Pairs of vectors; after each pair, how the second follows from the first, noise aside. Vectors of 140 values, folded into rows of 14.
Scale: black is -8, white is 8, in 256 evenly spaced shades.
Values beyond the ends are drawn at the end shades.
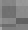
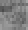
reversed.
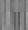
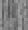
reversed.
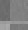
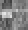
wrapped around, scaled up.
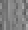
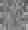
sign-scrambled.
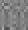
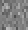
sign-scrambled.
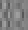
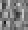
negated, scaled up.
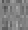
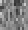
wrapped around, scaled up.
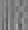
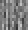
negated, scaled up.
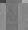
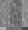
reversed.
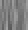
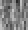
reversed, scaled up.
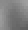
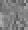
sign-scrambled.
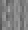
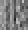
wrapped around, scaled up.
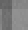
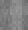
wrapped around, negated, shrunk.
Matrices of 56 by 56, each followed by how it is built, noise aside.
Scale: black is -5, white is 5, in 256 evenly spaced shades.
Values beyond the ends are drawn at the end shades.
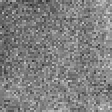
smooth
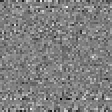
uneven rows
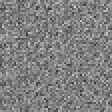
repeating rows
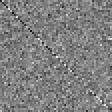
diagonal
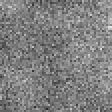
smooth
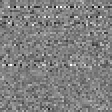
uneven rows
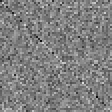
diagonal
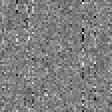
uneven columns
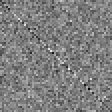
diagonal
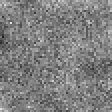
smooth
